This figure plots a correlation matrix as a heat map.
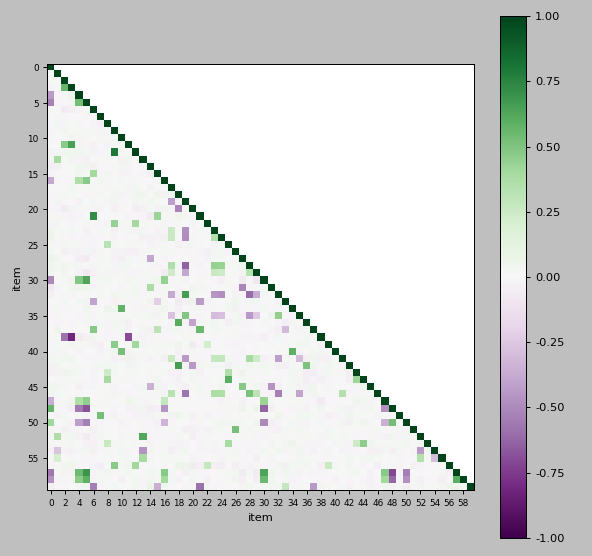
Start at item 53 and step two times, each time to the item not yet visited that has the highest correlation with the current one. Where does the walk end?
25
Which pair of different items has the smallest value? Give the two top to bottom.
3, 38
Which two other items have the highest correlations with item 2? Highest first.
3, 11
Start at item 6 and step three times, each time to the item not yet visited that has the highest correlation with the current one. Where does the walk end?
15
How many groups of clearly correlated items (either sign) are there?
12
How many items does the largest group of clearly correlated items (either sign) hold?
10
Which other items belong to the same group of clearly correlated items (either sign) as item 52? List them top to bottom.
1, 13, 54, 55
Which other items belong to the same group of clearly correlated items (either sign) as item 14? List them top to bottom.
27, 31, 45
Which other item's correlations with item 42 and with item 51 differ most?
18
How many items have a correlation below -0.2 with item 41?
3
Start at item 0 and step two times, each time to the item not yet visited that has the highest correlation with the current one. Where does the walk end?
50
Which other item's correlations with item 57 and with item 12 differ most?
9
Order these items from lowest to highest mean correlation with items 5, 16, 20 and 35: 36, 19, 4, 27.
36, 27, 19, 4
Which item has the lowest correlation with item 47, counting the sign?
48
